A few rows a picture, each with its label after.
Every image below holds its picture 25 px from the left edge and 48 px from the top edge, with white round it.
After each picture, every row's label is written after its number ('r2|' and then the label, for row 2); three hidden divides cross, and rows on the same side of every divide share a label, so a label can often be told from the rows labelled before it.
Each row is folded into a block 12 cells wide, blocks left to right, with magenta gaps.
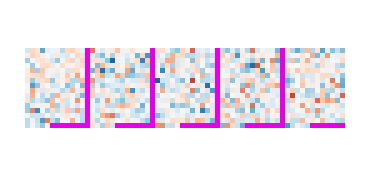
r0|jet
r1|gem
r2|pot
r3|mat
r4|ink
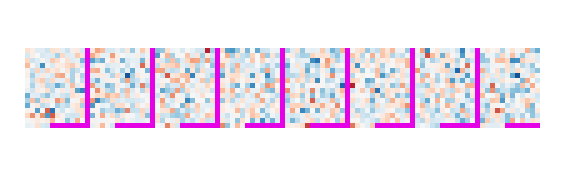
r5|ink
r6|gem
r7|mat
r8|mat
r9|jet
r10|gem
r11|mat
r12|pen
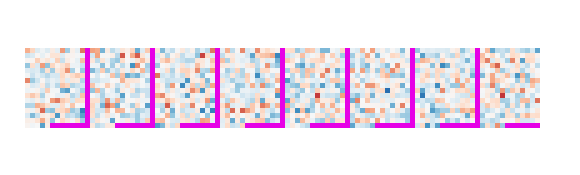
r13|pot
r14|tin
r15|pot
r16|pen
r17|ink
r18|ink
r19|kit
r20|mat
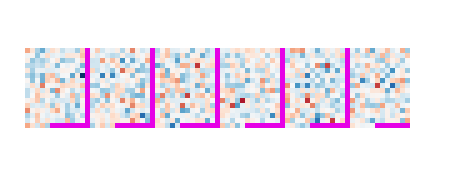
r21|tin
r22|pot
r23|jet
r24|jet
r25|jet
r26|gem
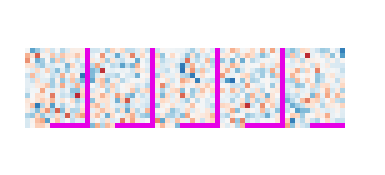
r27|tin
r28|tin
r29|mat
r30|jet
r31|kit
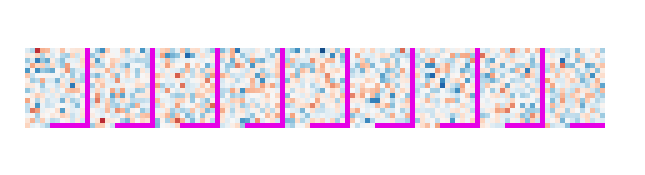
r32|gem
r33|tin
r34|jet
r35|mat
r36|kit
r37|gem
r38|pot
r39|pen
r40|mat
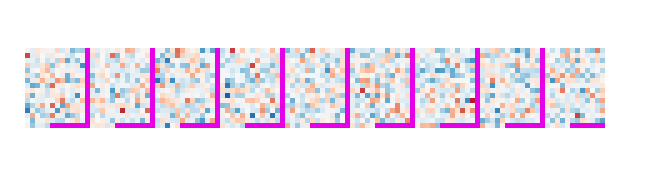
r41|kit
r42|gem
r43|ink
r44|jet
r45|jet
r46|kit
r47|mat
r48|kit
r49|mat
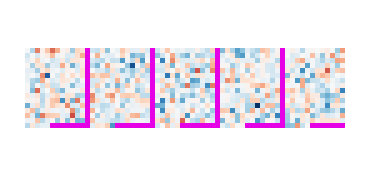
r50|jet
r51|gem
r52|pot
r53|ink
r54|pot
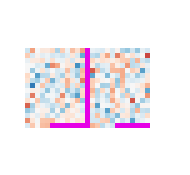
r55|pot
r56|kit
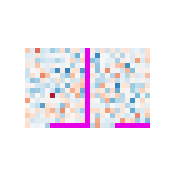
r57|gem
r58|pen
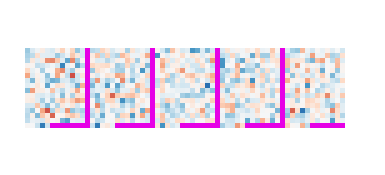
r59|pot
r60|mat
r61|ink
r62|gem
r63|kit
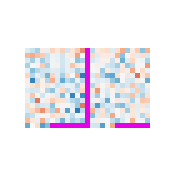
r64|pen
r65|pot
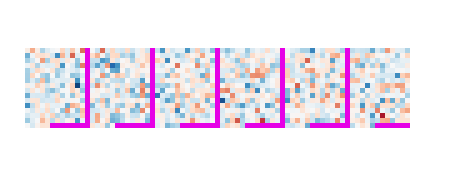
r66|pot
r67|gem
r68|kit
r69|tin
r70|ink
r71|mat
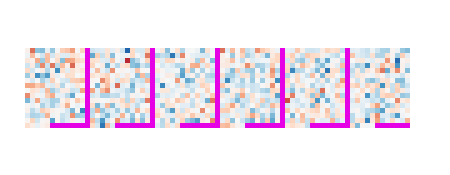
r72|pen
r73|kit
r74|kit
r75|gem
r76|gem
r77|kit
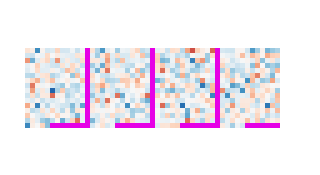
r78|tin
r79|tin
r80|pen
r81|kit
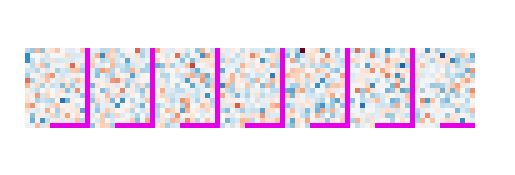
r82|gem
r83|tin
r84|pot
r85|kit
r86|kit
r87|ink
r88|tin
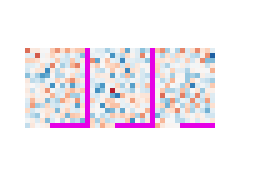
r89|pen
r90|kit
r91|pen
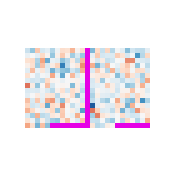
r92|gem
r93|kit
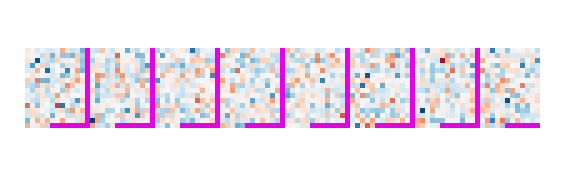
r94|mat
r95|kit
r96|ink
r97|gem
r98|tin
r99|kit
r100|tin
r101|tin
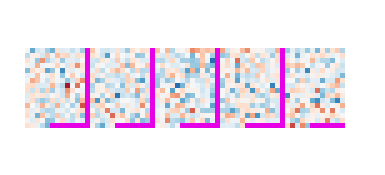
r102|mat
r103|jet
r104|pen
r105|ink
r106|mat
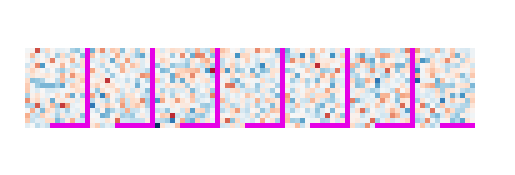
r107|jet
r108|jet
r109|ink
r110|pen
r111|jet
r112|jet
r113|tin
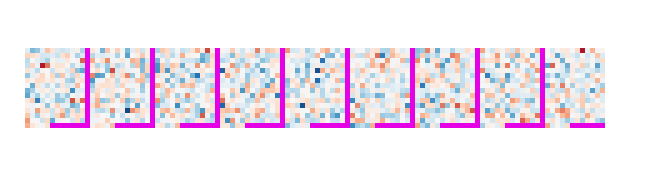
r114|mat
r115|ink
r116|gem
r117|gem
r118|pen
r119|ink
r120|kit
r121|pot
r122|pen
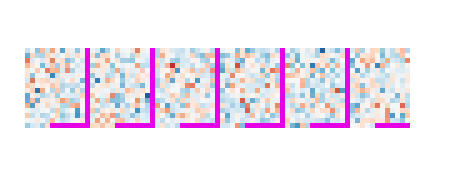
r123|ink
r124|pen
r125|mat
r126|mat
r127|kit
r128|jet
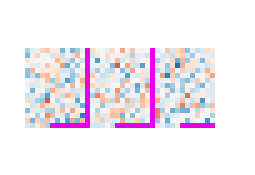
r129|kit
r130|pen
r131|jet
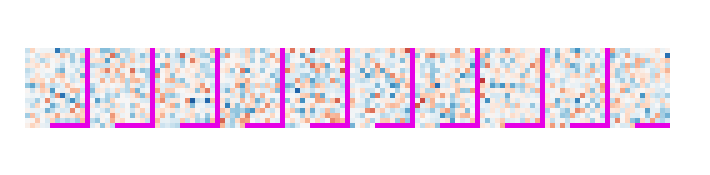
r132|kit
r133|ink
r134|kit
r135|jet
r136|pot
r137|pen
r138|tin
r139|jet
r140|mat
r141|pen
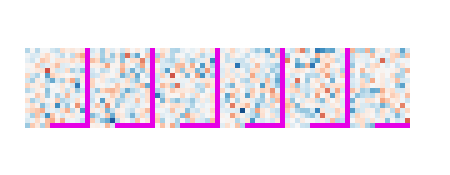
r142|pot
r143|mat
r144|mat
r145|kit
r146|kit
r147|ink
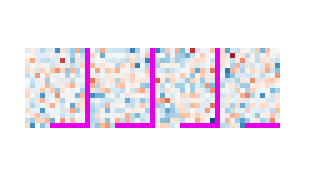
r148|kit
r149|kit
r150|gem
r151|tin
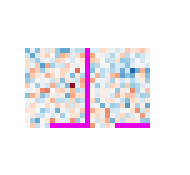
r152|kit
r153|gem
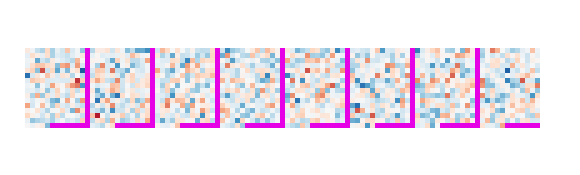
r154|mat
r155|kit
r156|jet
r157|mat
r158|ink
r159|jet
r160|kit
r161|jet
